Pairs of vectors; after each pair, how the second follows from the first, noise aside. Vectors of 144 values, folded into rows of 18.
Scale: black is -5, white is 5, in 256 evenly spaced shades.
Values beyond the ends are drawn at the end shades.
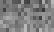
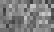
wrapped around, negated.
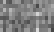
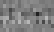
negated, partly zeroed.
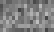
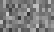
shuffled.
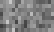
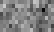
wrapped around, negated.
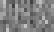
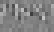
partly zeroed.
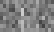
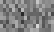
sign-scrambled.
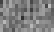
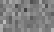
partly zeroed.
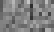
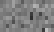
partly zeroed.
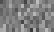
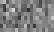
wrapped around, negated.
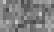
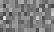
shuffled.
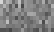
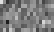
sign-scrambled.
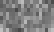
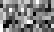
wrapped around, negated, scaled up.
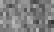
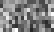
wrapped around, negated, scaled up.
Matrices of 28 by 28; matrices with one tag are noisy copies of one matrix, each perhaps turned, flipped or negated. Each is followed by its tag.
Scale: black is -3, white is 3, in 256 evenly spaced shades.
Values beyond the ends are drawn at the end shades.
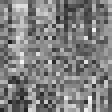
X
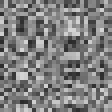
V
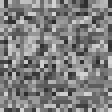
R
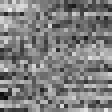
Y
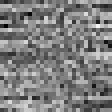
Y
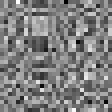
V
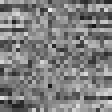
Y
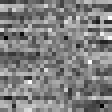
Y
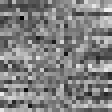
Y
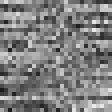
Y
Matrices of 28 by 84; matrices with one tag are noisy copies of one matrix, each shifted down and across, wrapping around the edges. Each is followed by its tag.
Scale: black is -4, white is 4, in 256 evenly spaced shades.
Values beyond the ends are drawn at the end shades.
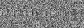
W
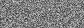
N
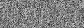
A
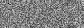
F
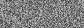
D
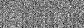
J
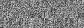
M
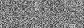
J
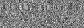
W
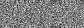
F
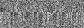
M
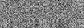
J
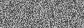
D
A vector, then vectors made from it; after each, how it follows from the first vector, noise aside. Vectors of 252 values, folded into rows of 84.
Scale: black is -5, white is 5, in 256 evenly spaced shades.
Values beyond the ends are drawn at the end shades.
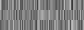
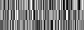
wrapped around, negated, scaled up.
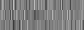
reversed, negated, partly zeroed.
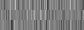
reversed, partly zeroed.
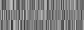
reversed.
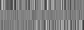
reversed, negated, partly zeroed.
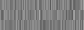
wrapped around, negated, shrunk.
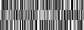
scaled up.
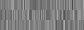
wrapped around, negated, shrunk.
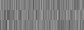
wrapped around, negated, shrunk.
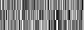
wrapped around, negated, scaled up.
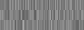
wrapped around, negated, shrunk.
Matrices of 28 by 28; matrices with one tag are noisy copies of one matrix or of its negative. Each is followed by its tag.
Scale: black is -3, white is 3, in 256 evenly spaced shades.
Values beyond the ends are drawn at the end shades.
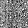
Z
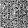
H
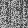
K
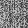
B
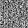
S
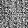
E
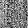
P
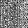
H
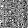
P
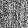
B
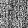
Z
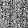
B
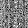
E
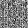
S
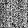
P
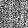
B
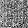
P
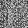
Z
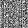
S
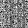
E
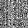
Z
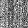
Z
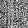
Z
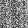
K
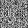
S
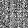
E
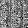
K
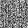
S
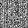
S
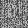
S
